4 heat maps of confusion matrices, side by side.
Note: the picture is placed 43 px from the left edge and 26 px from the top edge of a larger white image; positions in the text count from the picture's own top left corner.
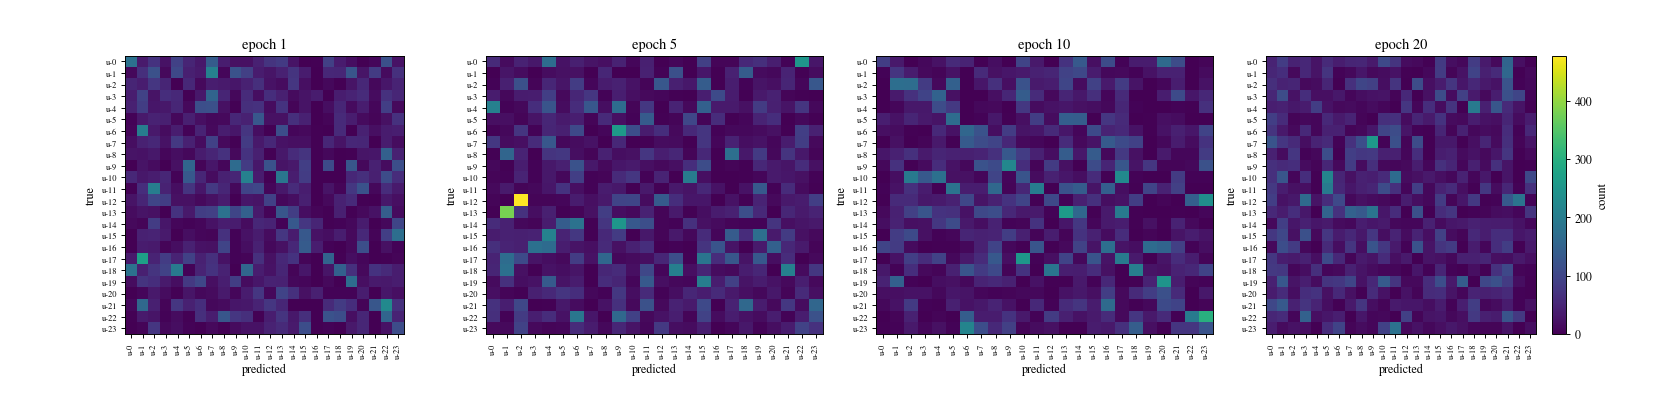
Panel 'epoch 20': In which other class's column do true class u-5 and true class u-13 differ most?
u-9
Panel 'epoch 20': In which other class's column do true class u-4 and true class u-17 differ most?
u-18
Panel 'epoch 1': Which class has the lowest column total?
u-16
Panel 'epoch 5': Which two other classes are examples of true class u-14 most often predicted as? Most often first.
u-9, u-6
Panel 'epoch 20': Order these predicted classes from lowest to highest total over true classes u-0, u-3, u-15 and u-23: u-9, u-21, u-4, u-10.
u-4, u-9, u-10, u-21
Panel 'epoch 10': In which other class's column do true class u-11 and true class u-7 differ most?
u-5
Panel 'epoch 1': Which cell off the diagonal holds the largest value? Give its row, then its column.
u-17, u-1
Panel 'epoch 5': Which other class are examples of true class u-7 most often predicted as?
u-4
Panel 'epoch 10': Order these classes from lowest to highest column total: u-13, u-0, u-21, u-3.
u-0, u-3, u-21, u-13
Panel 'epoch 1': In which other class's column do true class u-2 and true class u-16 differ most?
u-15
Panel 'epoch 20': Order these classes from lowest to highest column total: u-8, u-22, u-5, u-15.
u-22, u-8, u-15, u-5
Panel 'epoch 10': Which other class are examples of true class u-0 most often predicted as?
u-20
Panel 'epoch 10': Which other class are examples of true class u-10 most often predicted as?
u-17
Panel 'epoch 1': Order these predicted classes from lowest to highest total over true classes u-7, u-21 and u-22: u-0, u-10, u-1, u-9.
u-0, u-9, u-10, u-1
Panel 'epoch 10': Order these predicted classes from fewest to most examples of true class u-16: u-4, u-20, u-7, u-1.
u-4, u-7, u-1, u-20
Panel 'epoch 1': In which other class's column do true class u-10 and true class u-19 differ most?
u-13
